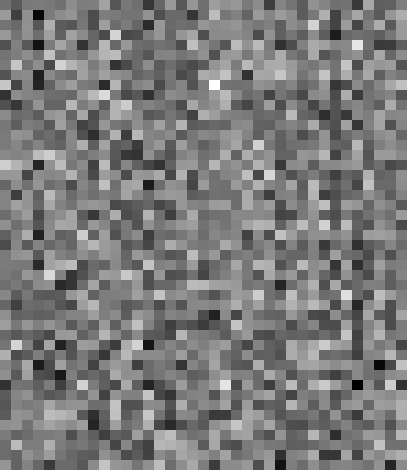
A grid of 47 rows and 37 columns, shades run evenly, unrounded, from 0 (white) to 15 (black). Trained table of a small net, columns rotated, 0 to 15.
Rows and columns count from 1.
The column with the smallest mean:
29
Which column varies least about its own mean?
3
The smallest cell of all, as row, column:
9, 20
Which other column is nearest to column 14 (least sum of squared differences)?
7
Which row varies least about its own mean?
26
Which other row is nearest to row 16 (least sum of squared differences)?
21
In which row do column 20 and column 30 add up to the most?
32
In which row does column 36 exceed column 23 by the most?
47
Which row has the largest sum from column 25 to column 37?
25
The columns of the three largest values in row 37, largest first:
35, 4, 17
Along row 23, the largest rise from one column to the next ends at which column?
31
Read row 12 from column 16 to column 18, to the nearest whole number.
8 9 11
